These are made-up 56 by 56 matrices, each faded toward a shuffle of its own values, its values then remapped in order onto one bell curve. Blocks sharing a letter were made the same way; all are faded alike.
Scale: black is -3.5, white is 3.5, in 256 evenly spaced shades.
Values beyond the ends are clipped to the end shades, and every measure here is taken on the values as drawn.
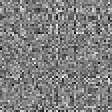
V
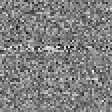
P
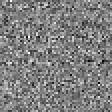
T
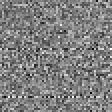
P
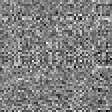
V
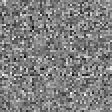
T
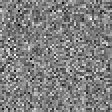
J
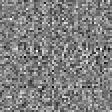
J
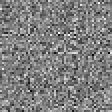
J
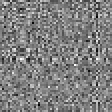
V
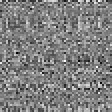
V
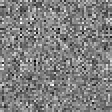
J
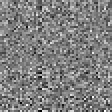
J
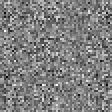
T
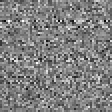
P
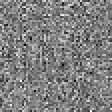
J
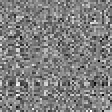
V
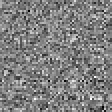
J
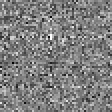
T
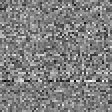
P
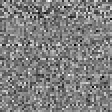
P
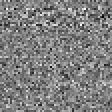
P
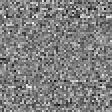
P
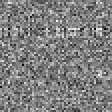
J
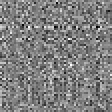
V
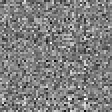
T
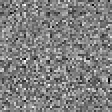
J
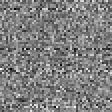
P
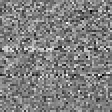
P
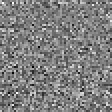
T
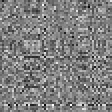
V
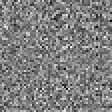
J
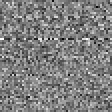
P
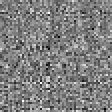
J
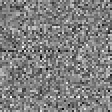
T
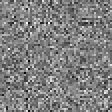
J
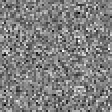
J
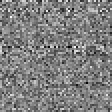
P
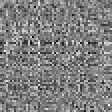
V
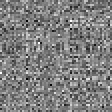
V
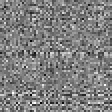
V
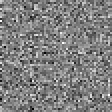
T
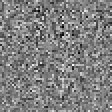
T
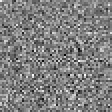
J
